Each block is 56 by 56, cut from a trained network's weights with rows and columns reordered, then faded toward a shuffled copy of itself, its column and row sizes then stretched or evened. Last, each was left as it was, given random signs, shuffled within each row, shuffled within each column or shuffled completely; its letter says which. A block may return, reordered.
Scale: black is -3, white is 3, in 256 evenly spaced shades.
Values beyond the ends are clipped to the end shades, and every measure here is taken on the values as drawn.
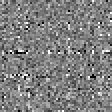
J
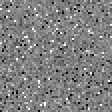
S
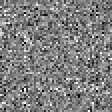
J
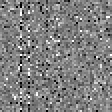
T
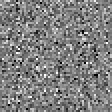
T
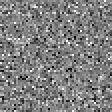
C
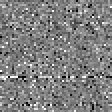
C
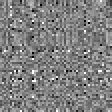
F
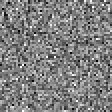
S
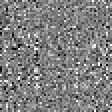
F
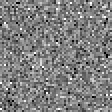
S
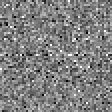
C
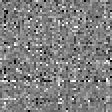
J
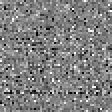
C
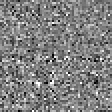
J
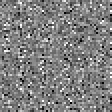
T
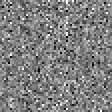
T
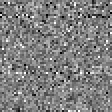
C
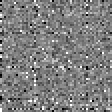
J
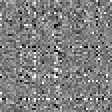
F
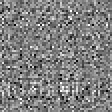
F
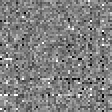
J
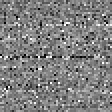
C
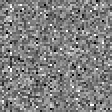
T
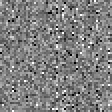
T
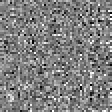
F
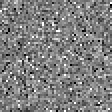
S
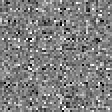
F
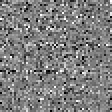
J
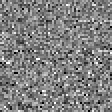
C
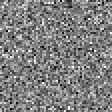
C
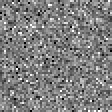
S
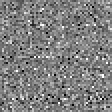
C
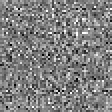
F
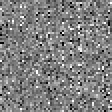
T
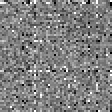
J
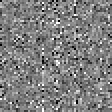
T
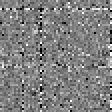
J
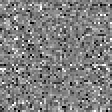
F
